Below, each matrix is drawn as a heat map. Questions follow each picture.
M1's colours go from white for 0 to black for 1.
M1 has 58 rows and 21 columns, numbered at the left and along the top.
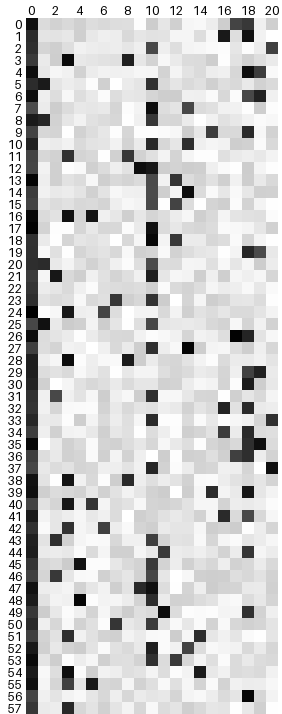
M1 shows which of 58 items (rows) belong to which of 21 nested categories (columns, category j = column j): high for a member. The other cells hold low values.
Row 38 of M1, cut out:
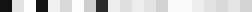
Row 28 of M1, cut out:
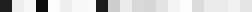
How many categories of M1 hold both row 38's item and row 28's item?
3
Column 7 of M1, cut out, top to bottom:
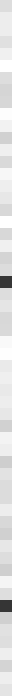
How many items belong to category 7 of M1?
2
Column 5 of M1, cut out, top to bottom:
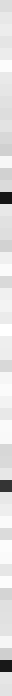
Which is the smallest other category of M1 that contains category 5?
3
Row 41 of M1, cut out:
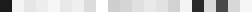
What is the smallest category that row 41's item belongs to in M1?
16
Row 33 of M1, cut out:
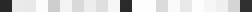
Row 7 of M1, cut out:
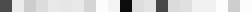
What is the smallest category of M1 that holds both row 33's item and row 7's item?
10
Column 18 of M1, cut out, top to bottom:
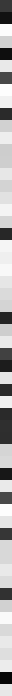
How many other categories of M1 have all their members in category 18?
5
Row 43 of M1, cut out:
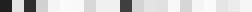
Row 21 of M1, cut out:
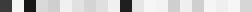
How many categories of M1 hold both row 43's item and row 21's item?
3
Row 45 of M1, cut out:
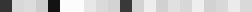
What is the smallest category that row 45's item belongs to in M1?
4
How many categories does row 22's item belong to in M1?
1
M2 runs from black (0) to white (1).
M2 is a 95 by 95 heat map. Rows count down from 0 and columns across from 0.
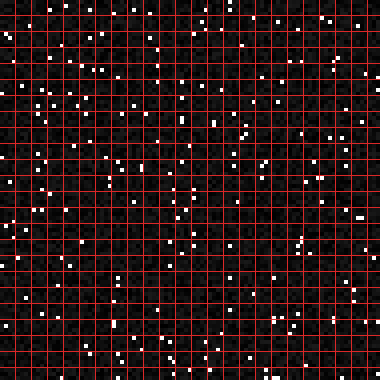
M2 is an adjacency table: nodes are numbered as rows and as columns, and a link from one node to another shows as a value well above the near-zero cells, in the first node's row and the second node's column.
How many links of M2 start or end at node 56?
1
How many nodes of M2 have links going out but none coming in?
12
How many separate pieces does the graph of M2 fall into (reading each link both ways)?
3
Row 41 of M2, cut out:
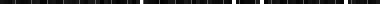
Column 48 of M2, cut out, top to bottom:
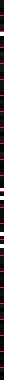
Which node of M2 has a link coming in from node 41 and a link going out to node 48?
node 58
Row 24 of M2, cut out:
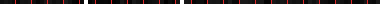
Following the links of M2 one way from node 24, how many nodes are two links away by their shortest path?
4
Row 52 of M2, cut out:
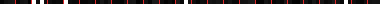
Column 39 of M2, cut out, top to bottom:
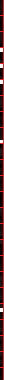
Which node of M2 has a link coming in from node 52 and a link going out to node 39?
node 16
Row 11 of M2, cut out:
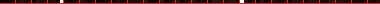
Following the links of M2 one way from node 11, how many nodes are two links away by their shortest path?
7
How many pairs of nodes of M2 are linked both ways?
2
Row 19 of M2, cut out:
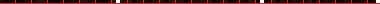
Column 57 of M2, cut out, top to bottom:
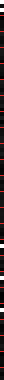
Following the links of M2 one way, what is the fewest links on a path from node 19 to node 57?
3
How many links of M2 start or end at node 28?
9
